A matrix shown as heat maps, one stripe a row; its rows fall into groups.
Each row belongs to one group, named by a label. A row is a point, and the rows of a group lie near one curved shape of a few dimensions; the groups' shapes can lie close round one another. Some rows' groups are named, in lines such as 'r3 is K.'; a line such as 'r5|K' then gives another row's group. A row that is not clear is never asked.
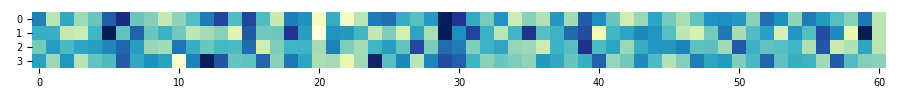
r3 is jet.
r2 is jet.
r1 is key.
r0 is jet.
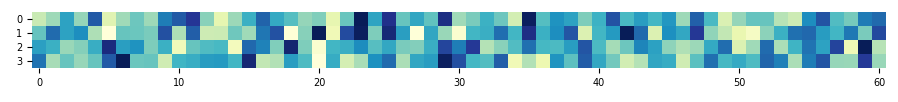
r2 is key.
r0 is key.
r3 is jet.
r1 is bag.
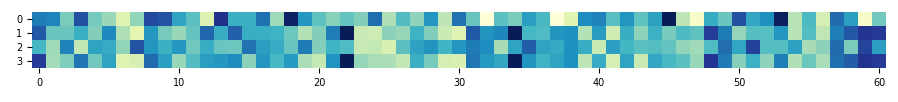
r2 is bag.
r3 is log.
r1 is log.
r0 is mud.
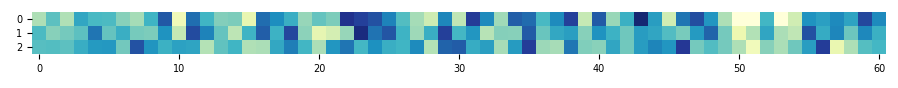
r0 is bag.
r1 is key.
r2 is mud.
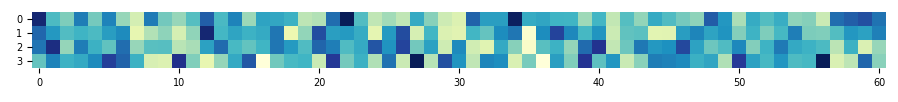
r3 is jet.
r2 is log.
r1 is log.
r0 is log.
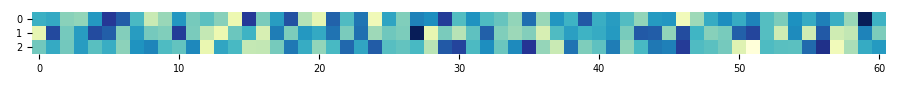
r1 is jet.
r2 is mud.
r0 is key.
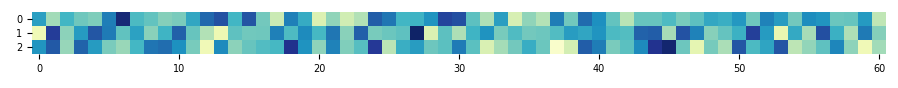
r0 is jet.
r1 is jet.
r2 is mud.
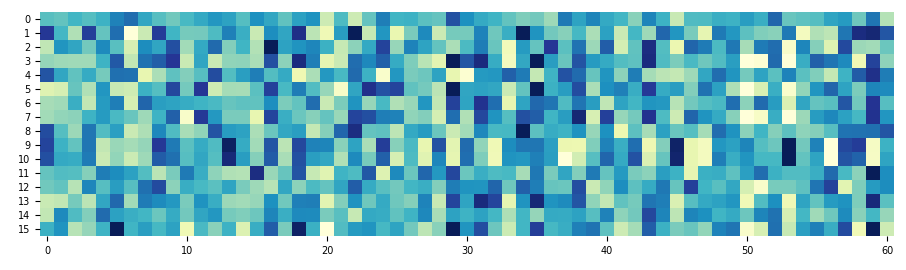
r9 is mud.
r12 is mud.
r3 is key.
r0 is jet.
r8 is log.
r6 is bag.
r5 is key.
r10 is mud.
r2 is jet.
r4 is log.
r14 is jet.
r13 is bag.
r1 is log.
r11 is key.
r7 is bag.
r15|key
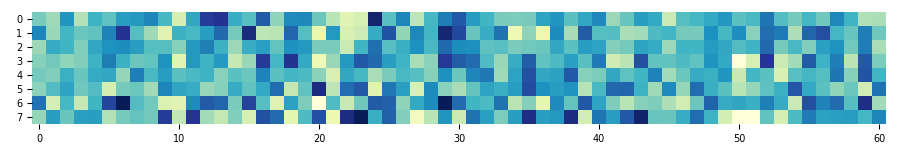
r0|jet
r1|jet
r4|bag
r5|bag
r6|jet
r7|bag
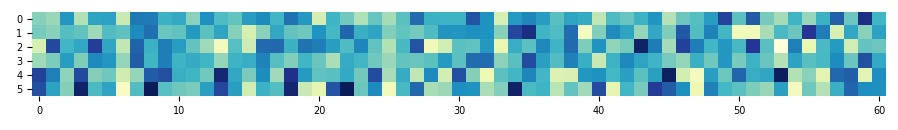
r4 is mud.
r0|bag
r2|jet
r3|bag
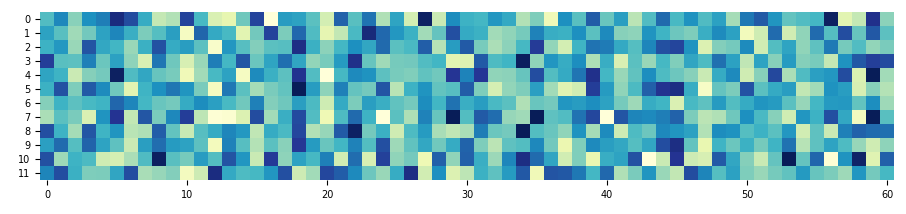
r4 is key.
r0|jet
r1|key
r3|log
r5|mud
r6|jet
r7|key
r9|mud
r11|log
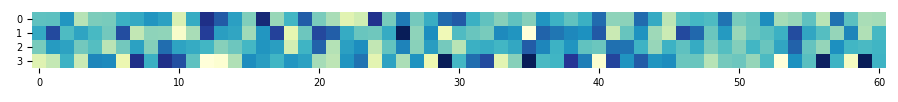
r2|bag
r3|key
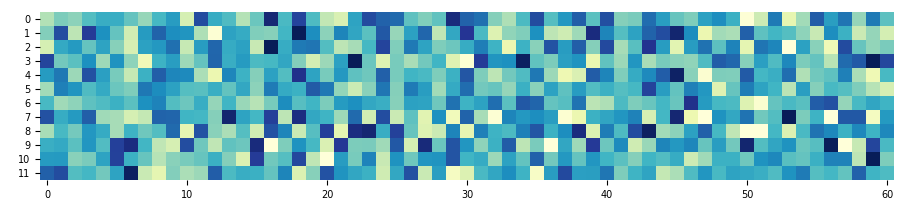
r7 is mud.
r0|key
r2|jet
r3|log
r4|mud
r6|mud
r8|bag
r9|jet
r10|key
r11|log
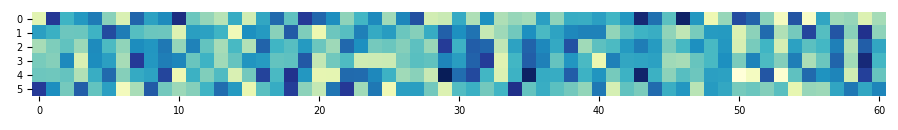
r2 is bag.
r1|key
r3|bag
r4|key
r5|log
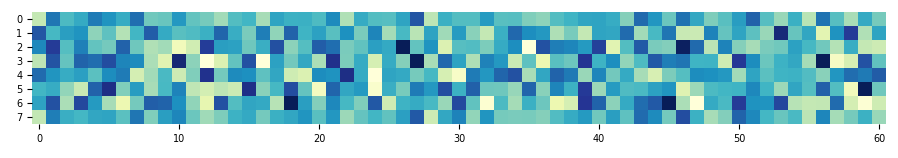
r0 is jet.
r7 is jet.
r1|mud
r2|log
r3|jet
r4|log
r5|key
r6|mud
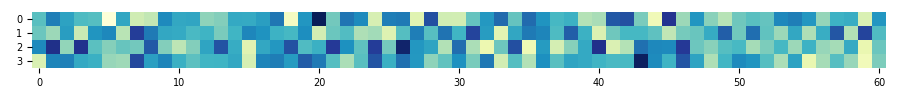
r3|jet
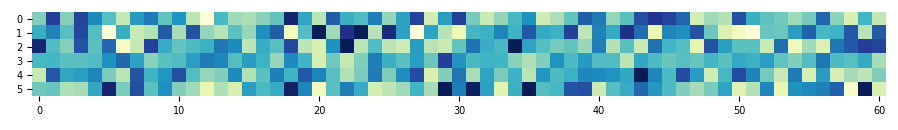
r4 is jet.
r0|mud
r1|bag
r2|log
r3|jet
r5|key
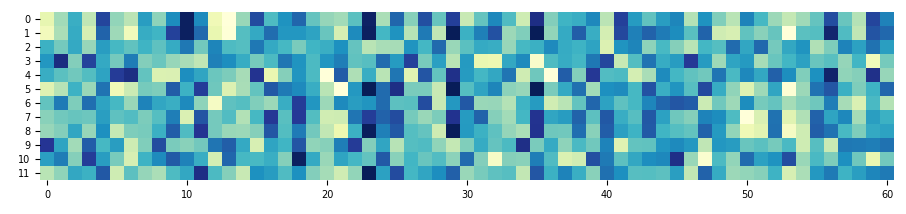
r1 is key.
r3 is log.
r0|key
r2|bag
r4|jet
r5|key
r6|mud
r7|key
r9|log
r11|key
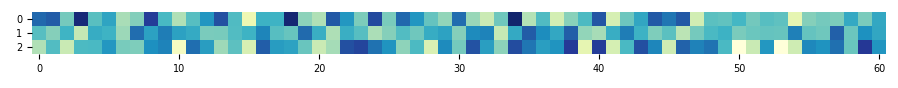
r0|log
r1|bag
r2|bag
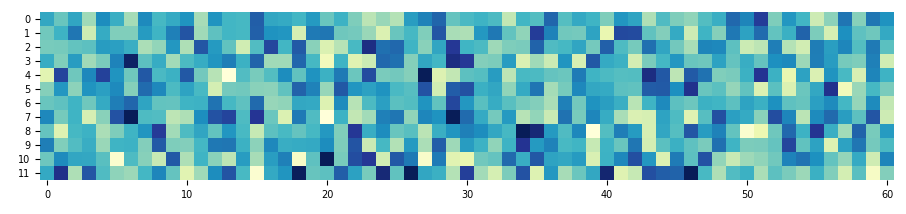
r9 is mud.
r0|bag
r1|bag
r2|key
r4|jet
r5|mud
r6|jet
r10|bag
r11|log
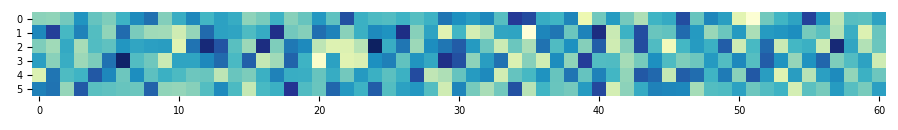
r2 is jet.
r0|mud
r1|log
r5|log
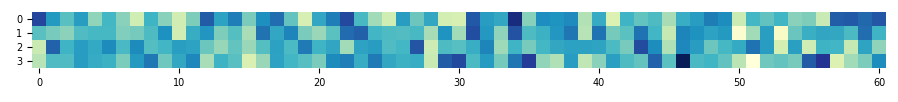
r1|bag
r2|jet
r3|mud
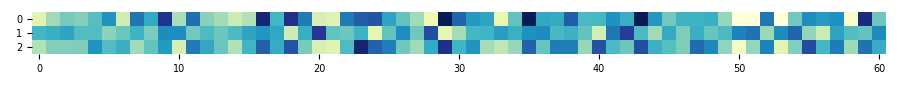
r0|key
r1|bag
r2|key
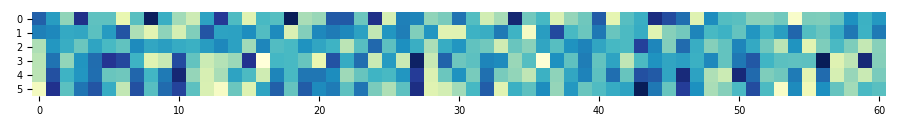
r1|log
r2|jet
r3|jet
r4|jet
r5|jet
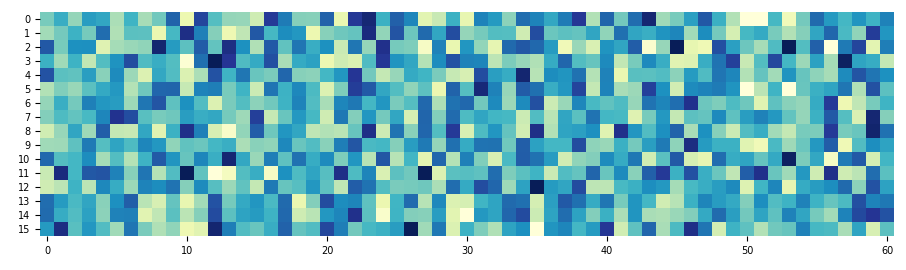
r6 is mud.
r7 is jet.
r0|bag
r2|mud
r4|log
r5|bag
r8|key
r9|mud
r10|mud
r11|jet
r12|bag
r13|log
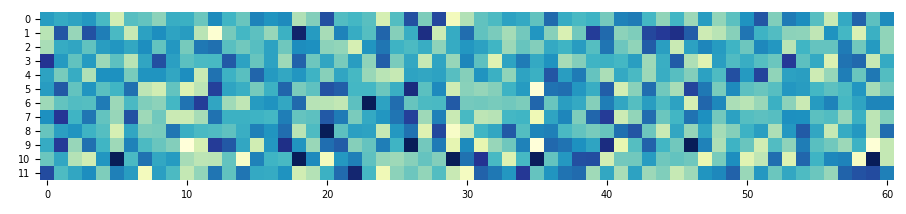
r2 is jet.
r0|bag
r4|bag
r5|log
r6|key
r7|log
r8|bag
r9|log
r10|key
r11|log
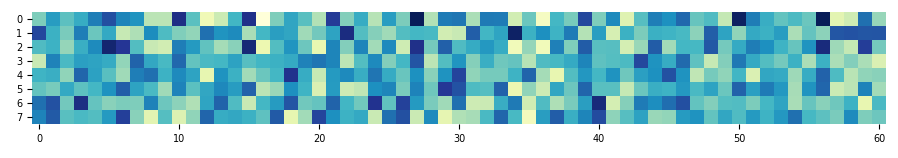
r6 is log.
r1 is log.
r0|jet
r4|mud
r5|jet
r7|log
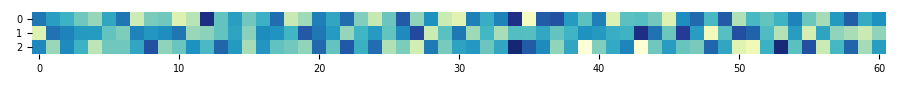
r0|log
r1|jet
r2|mud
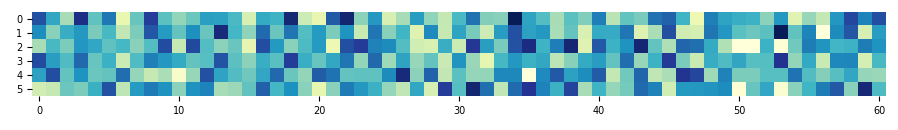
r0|log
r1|mud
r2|bag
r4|log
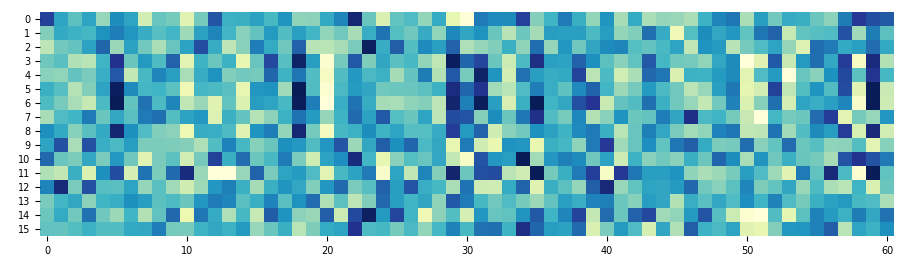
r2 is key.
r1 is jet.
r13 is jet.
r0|log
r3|key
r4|bag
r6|key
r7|mud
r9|log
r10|log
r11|key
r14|bag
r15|mud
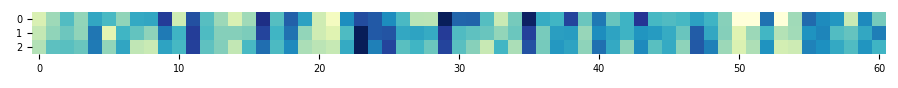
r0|key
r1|key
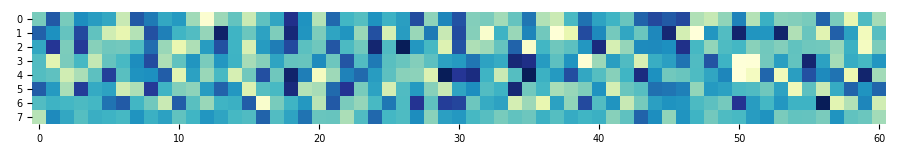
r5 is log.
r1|mud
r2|log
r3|mud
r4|key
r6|jet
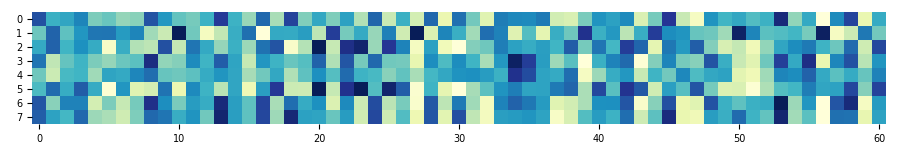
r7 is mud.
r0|mud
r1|jet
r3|mud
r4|mud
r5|bag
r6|mud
